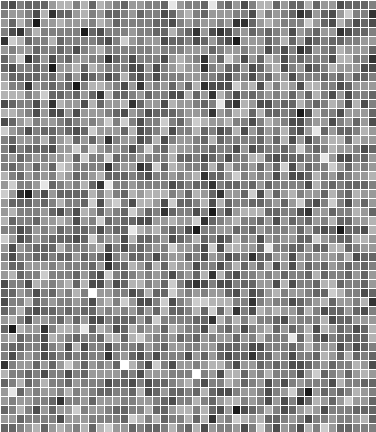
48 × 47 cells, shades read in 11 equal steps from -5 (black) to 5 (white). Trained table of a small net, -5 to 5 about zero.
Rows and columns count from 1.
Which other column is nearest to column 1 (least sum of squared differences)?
40
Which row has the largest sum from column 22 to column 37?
28
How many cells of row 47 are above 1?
9
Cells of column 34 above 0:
23
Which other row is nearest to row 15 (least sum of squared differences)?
27
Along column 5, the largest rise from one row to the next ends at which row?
4
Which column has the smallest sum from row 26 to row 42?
32
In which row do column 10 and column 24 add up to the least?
10
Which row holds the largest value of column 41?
18
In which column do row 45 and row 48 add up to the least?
38
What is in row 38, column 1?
1
